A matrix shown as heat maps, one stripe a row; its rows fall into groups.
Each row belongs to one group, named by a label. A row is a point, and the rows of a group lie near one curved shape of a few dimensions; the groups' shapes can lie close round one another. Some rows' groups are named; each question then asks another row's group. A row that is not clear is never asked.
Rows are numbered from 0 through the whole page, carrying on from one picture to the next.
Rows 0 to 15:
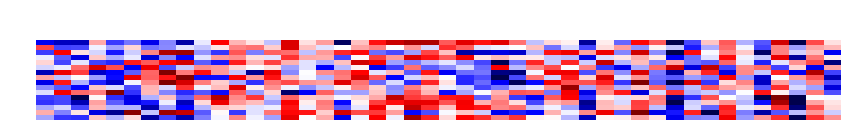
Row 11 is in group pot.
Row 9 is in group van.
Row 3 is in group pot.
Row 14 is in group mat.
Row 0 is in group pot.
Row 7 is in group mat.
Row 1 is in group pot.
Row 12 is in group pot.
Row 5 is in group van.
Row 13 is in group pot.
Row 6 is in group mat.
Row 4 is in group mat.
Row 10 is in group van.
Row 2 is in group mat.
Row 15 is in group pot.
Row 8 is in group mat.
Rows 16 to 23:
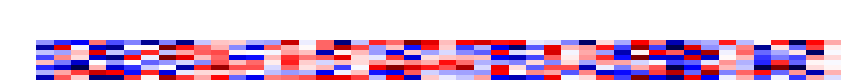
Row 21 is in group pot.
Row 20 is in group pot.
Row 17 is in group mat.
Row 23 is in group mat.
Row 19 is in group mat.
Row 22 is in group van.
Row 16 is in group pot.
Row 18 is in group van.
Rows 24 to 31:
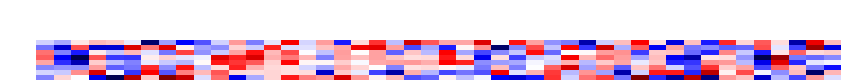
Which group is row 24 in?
pot
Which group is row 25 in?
mat
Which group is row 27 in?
pot
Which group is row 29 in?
van
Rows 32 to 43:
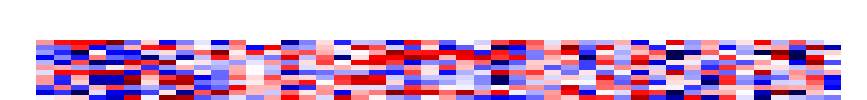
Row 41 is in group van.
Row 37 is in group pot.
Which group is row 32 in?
van
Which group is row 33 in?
mat
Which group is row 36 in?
mat
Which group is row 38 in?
van
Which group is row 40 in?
mat
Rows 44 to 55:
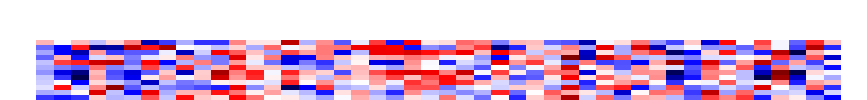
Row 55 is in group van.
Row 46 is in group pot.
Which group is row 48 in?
van
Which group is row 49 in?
van
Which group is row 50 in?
pot
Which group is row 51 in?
pot
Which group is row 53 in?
van
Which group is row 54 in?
van
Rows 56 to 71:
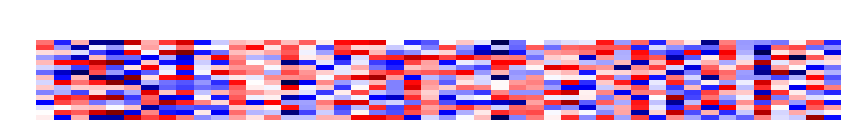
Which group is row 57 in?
pot
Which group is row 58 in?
mat
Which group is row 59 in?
pot
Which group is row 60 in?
van
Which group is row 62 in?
pot
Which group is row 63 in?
mat
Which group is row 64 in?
van
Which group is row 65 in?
pot
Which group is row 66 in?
van
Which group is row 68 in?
mat
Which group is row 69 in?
pot
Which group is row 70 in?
van
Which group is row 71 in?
mat
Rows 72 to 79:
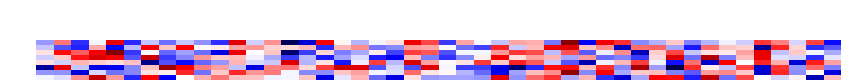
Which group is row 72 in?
van
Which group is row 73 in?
van
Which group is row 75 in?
van
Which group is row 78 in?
van
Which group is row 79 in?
van
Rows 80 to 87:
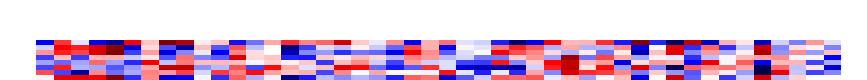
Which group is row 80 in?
mat
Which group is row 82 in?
van
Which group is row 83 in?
van
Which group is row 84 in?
van
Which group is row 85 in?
mat
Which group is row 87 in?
van
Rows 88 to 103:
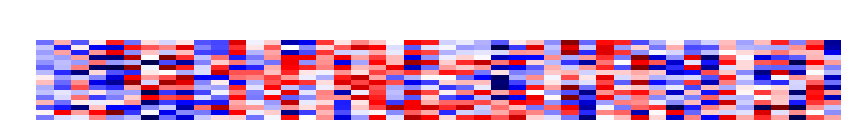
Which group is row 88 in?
van
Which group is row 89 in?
mat
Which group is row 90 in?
van
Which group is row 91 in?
mat
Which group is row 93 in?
mat
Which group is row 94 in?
pot
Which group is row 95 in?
mat
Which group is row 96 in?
mat
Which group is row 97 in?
mat
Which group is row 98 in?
pot
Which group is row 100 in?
pot
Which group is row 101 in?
pot
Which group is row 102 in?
van
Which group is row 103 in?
pot
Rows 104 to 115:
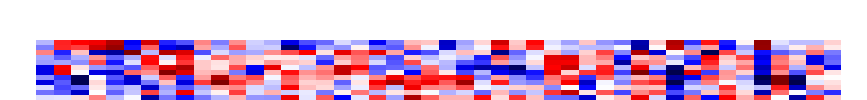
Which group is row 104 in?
van
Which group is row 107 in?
van
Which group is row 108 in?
van
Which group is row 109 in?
mat
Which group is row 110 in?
mat
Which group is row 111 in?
pot
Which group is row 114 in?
van
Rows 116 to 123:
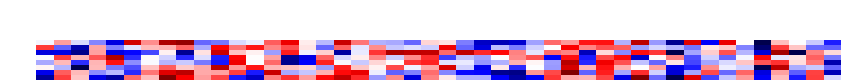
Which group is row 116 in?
mat
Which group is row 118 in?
pot
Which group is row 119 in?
van
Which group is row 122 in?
mat
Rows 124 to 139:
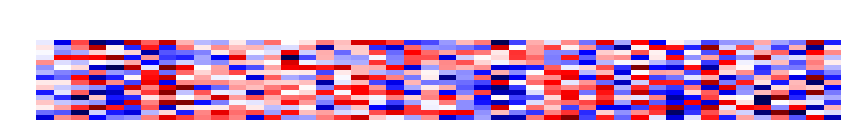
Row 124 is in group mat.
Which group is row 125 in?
van
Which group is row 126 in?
pot
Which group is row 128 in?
pot
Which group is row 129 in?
mat
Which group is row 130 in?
van
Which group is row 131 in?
mat
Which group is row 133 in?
mat
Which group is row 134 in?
mat
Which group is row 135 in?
pot
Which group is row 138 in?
pot
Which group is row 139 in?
mat
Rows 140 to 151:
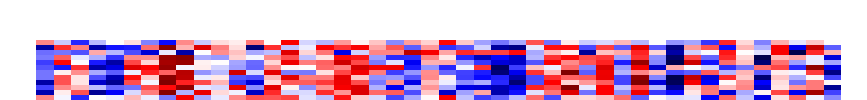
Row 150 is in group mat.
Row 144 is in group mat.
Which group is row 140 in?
pot
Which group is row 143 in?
mat
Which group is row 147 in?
mat
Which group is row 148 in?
mat
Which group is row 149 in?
mat
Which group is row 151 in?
pot
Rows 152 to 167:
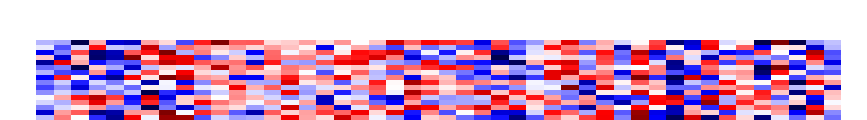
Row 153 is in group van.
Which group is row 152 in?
pot
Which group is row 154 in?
mat
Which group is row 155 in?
mat
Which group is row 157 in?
pot
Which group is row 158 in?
van
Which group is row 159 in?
mat
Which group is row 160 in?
pot
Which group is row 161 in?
van
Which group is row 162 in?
pot
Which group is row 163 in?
van
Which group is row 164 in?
van
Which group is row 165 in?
pot
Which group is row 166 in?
mat
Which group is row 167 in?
mat
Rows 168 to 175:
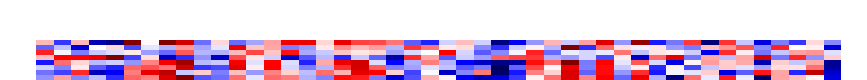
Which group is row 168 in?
mat
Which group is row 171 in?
van
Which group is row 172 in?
mat
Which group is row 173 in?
mat
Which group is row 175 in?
mat
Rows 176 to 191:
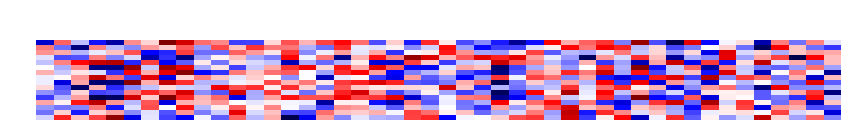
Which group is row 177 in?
pot
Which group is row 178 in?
pot
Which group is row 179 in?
pot
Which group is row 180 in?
van
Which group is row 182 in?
mat
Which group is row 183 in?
van
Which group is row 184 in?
mat
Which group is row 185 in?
pot
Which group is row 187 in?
mat
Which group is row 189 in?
van
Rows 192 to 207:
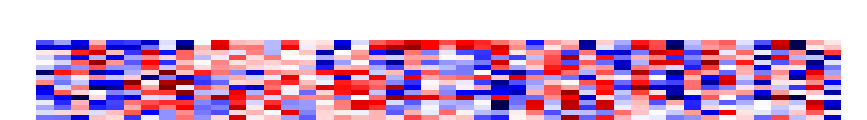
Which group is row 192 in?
pot
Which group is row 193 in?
pot
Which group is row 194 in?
van
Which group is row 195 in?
van
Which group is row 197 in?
van
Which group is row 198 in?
mat
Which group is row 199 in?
pot
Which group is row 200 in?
mat
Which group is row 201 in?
mat
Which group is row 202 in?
mat
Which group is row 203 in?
pot
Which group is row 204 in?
mat
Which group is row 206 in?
pot
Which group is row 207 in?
van
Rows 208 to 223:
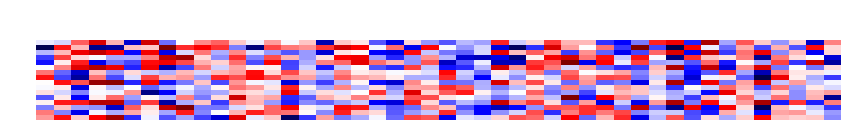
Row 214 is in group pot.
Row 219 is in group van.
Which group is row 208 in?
van
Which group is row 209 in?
mat
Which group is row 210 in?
van
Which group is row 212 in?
mat
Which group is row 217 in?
pot
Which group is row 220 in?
van
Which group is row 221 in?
mat
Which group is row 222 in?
pot
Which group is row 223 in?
van
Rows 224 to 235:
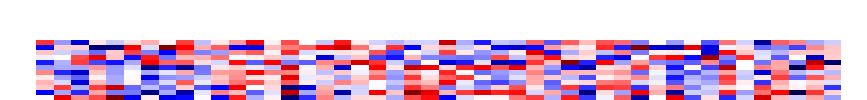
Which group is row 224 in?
pot
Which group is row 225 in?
mat
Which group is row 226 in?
pot
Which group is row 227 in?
van
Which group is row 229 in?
pot
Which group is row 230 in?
pot
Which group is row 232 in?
pot
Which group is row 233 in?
van
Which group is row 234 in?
pot
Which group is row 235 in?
van
